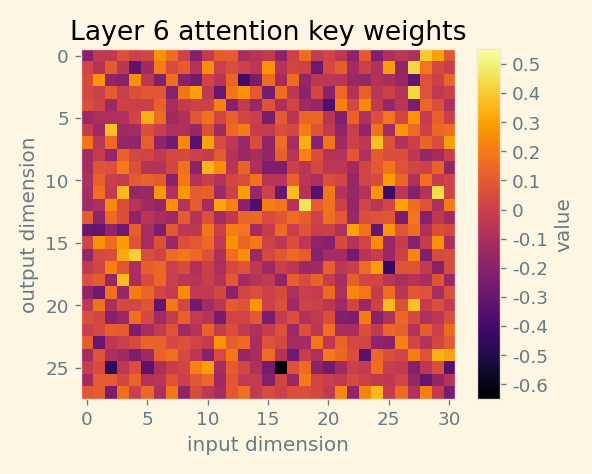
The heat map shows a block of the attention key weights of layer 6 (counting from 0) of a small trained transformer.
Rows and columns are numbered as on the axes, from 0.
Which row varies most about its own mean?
11
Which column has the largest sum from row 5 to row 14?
18
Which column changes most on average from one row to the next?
27
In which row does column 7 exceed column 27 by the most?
2
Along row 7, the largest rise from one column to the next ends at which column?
10
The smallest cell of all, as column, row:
16, 25
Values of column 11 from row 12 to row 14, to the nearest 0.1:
0.3 -0.1 0
